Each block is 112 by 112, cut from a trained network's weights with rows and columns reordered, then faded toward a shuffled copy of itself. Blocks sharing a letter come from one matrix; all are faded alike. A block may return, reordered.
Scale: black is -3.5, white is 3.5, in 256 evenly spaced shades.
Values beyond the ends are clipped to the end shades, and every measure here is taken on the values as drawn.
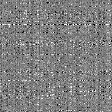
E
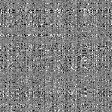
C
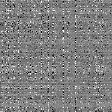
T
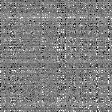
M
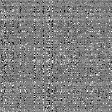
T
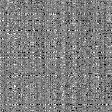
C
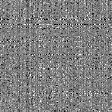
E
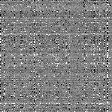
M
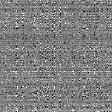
M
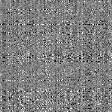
E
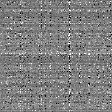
M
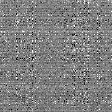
T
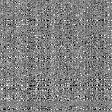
E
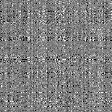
C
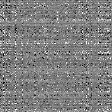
M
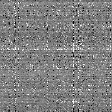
M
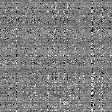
T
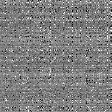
T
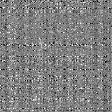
E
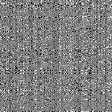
E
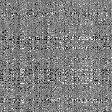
E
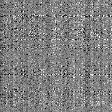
C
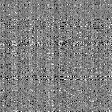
C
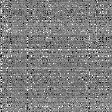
M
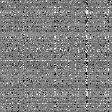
M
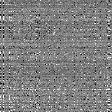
M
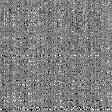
E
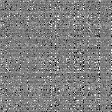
T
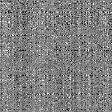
C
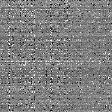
M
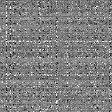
M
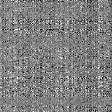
C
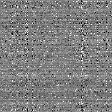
T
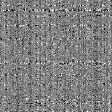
E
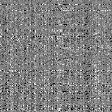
C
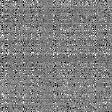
T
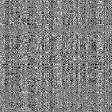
C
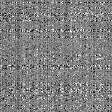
C
